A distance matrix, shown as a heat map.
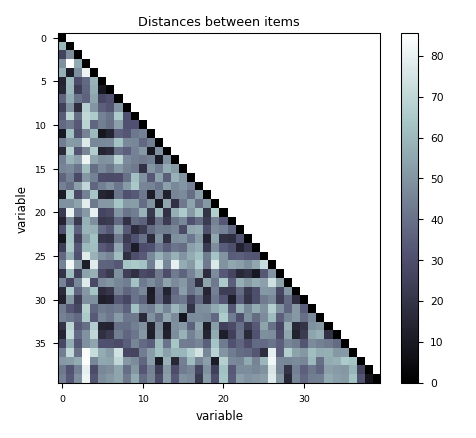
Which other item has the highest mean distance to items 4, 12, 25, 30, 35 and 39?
3
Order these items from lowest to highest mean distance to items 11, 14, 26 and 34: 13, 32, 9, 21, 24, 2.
13, 21, 24, 2, 9, 32
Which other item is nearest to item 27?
24
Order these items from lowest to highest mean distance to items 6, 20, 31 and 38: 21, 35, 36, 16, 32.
21, 16, 35, 32, 36
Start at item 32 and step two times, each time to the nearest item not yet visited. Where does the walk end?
10
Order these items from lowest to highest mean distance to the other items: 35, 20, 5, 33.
5, 33, 35, 20
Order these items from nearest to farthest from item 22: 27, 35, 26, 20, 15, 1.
27, 15, 35, 20, 26, 1
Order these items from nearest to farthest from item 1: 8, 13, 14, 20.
8, 14, 13, 20
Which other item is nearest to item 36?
25
